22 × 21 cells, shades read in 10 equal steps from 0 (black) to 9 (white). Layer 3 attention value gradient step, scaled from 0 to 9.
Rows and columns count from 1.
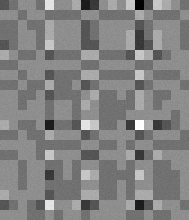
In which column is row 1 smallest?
16
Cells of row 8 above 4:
9
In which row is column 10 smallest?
1
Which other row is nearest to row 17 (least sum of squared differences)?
19
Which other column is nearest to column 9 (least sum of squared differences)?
13
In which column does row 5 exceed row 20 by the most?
6
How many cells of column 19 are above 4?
11
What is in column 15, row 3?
5
